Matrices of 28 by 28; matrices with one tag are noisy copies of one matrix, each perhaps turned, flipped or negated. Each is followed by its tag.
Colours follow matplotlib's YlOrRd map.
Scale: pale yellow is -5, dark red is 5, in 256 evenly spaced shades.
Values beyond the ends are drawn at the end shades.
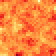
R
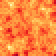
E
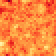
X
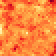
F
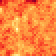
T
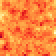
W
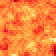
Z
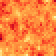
R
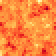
E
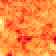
T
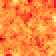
R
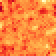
X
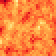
Z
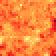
T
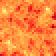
E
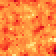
Z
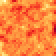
F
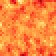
W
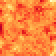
F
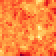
T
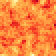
W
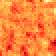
X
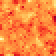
R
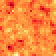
E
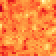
X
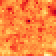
X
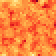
W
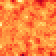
W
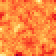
R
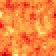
Z
